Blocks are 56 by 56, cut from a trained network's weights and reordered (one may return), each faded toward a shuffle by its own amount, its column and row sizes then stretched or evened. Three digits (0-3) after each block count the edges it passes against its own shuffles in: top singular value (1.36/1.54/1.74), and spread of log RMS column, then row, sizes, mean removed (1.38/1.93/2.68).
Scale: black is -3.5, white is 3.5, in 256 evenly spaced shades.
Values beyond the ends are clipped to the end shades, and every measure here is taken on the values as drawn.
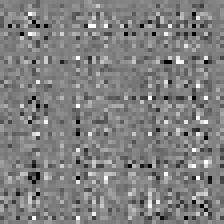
0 3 3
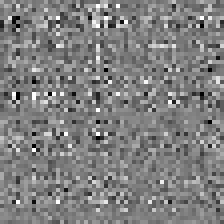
1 2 3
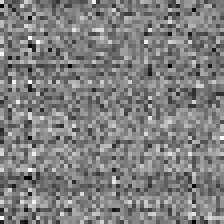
2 2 0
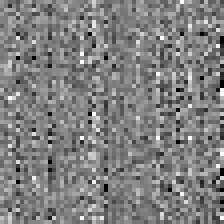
1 3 0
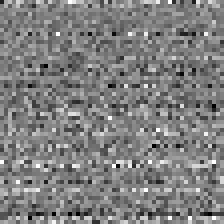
2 0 3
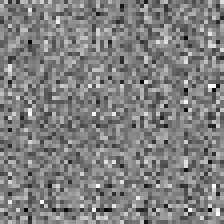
2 2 1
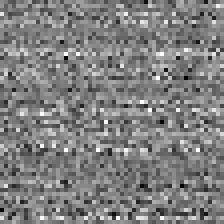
2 0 3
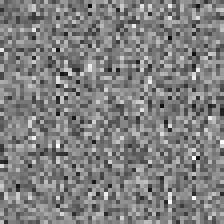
2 2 0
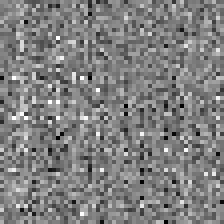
0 2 1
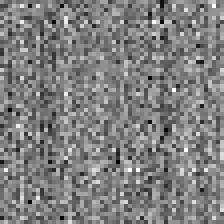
2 1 1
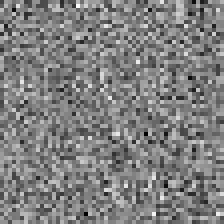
2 1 1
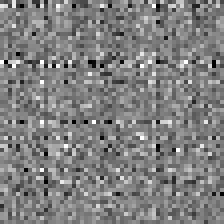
2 0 3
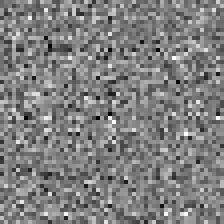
1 1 1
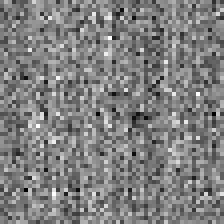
2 0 1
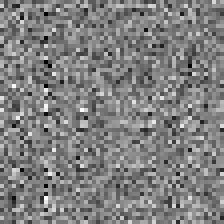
3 2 0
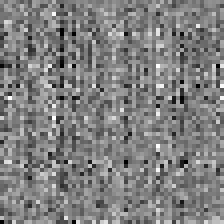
3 2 2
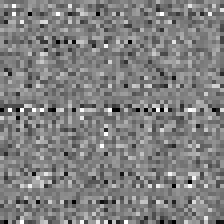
1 0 3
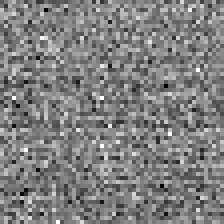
1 1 0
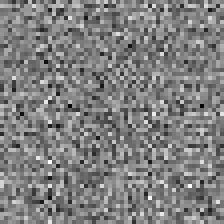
3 1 1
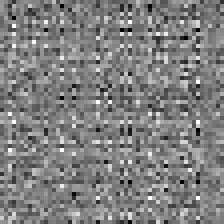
3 3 0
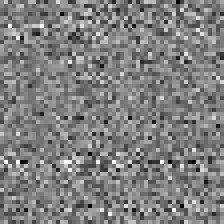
2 0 2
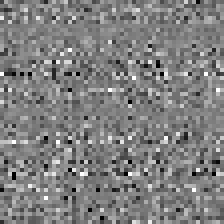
0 1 3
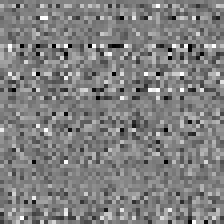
0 1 3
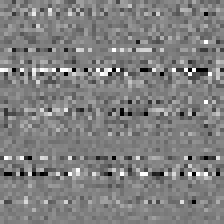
3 0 3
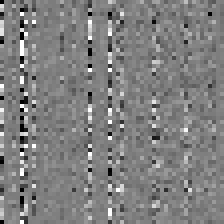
3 3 0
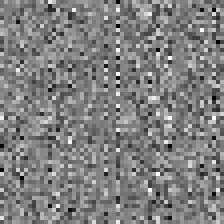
2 3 0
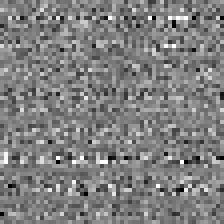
0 0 3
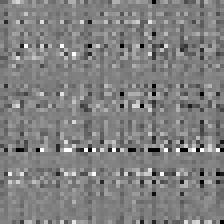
3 1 3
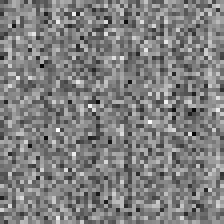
1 0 0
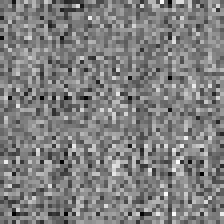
1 0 2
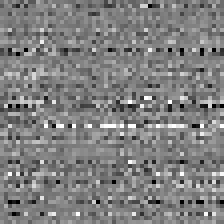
3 1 3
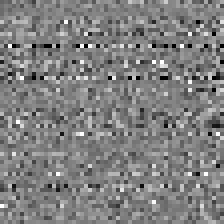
2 1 3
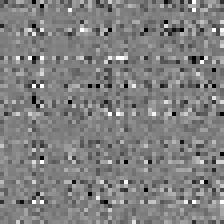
0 2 3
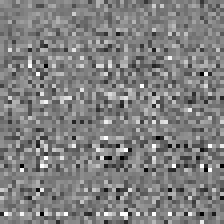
2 1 3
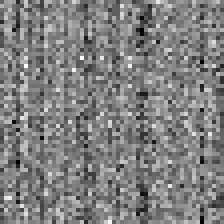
3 2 0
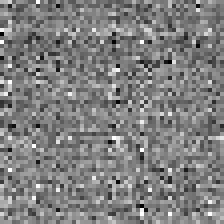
1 2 1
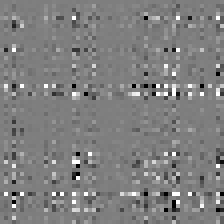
2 3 3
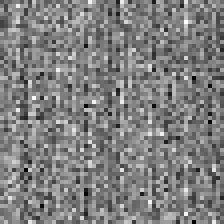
3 1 0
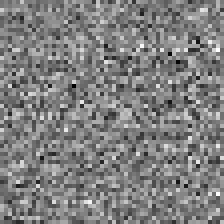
3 1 1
